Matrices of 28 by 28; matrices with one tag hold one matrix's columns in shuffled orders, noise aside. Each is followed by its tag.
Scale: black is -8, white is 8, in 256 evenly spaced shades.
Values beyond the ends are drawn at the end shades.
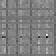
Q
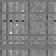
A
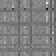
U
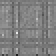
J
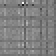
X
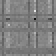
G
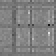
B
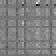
X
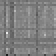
J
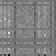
J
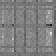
B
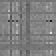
A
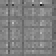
X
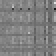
U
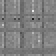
G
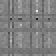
G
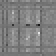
B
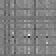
Q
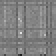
J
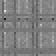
G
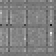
B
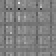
U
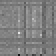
J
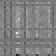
J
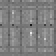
B
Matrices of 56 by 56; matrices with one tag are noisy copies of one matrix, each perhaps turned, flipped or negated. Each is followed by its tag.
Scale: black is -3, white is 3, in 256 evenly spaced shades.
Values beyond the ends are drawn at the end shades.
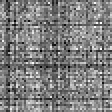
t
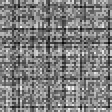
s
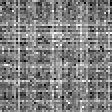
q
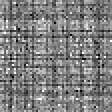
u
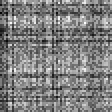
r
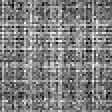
q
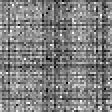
t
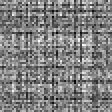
u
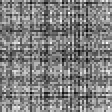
q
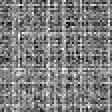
s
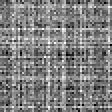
s
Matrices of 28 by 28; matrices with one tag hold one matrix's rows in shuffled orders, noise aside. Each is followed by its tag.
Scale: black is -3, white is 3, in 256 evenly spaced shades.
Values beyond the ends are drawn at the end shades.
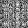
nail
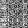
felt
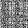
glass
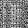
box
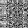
felt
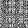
glass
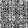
glass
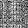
box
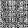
glass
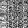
felt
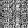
nail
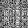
nail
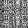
nail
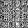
nail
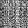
nail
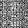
box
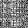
box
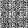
glass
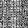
box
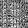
box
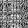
box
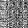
felt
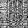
felt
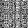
nail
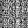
nail
